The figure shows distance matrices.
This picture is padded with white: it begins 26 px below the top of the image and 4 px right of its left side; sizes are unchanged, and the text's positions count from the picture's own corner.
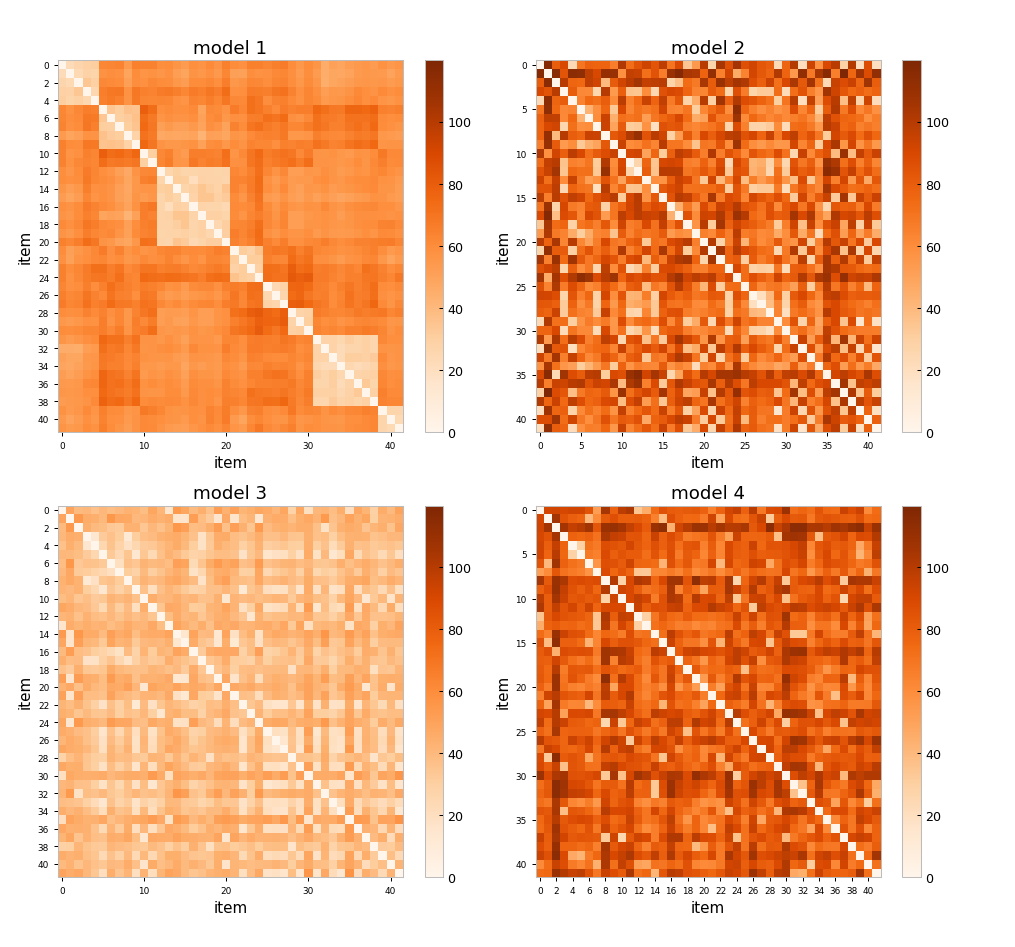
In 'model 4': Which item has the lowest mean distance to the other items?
7
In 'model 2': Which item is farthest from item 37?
1
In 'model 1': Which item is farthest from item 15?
24
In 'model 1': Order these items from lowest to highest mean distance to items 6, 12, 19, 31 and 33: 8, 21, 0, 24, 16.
16, 8, 0, 21, 24
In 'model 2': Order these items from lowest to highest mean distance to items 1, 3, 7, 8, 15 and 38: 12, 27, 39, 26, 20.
27, 26, 20, 12, 39
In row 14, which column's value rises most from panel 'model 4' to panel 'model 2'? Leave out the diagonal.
32
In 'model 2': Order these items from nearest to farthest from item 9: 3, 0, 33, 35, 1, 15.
3, 0, 33, 35, 15, 1
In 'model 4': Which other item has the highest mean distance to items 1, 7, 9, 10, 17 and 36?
2
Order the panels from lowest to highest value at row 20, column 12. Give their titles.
model 1, model 3, model 4, model 2
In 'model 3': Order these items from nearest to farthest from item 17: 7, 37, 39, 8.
8, 7, 39, 37
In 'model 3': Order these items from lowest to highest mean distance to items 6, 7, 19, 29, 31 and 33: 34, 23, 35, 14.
34, 23, 14, 35
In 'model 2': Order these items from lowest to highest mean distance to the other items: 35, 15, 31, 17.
31, 15, 17, 35
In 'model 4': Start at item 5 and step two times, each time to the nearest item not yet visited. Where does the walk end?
39
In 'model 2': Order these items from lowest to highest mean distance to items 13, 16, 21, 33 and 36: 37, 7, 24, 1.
7, 37, 1, 24
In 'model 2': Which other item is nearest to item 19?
34
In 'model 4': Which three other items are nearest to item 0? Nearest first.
12, 13, 7
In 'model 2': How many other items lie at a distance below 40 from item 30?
9
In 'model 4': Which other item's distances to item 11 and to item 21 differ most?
26
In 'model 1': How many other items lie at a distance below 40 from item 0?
4
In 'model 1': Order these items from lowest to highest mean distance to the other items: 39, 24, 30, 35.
35, 39, 30, 24
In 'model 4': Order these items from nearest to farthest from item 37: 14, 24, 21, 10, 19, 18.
10, 24, 14, 18, 21, 19
